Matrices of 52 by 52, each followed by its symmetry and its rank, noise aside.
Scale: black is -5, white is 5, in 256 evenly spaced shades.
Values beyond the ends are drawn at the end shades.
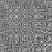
symmetric, rank four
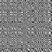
no symmetry, rank four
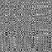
no symmetry, rank five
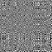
antisymmetric, rank four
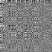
no symmetry, rank five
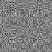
no symmetry, rank four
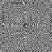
symmetric, rank four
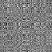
no symmetry, rank four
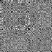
symmetric, rank five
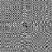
symmetric, rank four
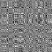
antisymmetric, rank four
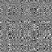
no symmetry, rank five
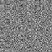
no symmetry, rank six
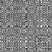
symmetric, rank four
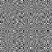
antisymmetric, rank four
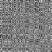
no symmetry, rank four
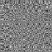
antisymmetric, rank four
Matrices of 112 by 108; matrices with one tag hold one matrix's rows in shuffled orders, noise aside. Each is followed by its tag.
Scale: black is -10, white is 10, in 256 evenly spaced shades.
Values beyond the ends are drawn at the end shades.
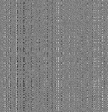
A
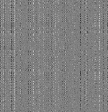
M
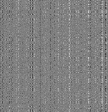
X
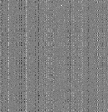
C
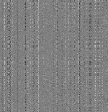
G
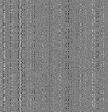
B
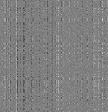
A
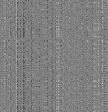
A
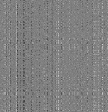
A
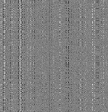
B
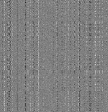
G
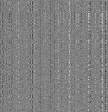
X
